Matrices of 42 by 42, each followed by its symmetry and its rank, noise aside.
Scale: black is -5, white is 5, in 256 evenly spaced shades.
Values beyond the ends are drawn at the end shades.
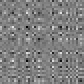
symmetric, rank two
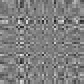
antisymmetric, rank two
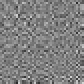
no symmetry, rank three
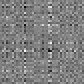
no symmetry, rank two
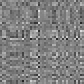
symmetric, rank two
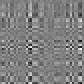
no symmetry, rank one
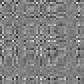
symmetric, rank two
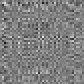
no symmetry, rank three
